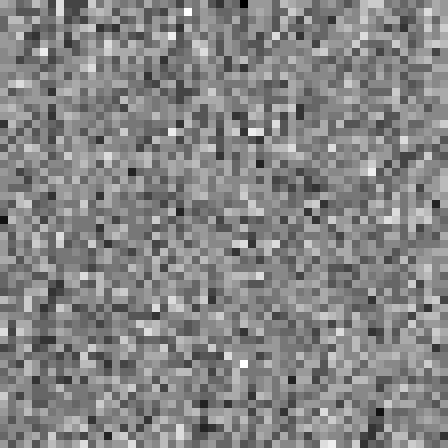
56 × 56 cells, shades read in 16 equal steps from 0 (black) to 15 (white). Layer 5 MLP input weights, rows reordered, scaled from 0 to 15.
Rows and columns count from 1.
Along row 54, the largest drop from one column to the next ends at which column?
47
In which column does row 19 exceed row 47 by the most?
27
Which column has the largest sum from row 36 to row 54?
4
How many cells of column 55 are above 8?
21
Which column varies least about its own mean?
43
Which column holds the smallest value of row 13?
23
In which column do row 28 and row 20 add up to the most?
54
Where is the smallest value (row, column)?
1, 31
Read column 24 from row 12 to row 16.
4 7 8 10 11
